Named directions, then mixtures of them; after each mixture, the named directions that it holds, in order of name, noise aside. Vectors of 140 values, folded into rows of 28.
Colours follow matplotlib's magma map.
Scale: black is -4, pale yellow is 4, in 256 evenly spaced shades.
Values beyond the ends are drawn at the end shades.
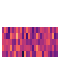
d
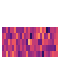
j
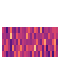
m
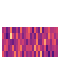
d, m.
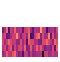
d, j.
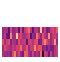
d, j, m.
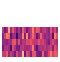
d.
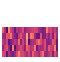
d, j, m.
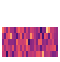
j.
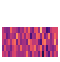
j, m.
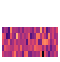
d, j, m.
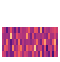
m.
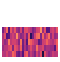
d, j.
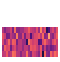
j, m.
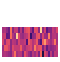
d, j, m.
